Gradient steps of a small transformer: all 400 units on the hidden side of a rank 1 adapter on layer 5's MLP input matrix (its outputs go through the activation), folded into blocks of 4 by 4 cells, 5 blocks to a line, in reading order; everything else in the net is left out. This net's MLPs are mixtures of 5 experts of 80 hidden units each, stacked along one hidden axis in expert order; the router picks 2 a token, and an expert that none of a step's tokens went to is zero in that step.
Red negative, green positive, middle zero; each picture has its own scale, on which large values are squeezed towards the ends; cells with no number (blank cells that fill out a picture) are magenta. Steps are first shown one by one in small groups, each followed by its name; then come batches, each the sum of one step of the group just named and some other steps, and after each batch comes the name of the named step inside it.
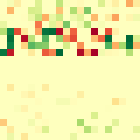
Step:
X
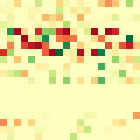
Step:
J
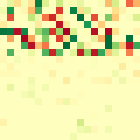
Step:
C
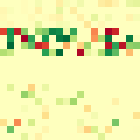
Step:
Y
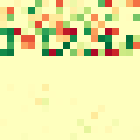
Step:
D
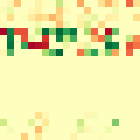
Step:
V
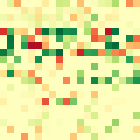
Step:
V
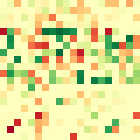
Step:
V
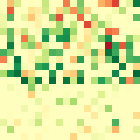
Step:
Y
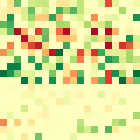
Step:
J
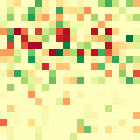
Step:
J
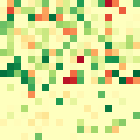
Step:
D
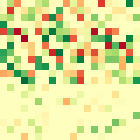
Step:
Y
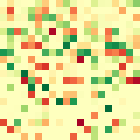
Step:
D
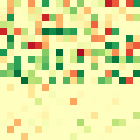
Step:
V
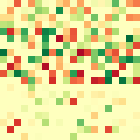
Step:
D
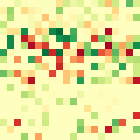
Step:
Y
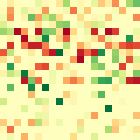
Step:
J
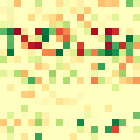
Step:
J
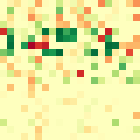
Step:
V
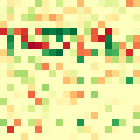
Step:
V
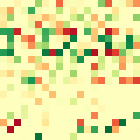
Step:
D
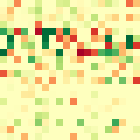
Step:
X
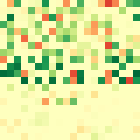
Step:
Y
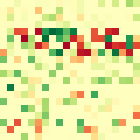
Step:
Y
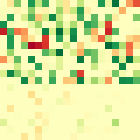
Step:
V
